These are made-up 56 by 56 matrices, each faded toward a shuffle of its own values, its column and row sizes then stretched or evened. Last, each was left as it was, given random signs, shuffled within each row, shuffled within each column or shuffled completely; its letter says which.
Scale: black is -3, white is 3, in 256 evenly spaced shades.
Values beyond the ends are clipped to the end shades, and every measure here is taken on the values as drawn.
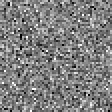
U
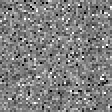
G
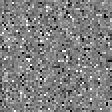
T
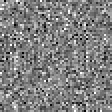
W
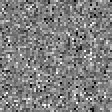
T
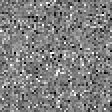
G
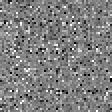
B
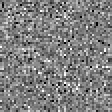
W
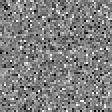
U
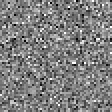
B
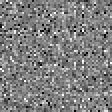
B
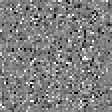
W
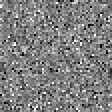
G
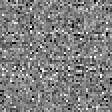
W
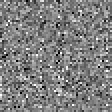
B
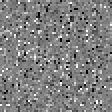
T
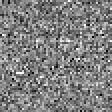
G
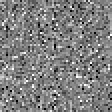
T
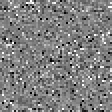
G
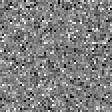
G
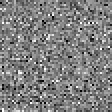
W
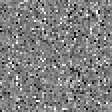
T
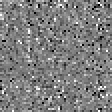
B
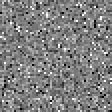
U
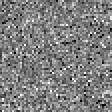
U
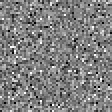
T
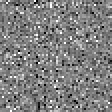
B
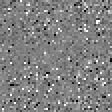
B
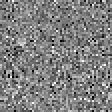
W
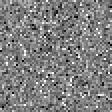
U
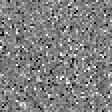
T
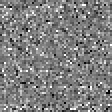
G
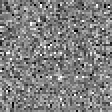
B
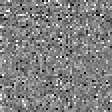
W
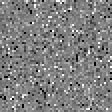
U
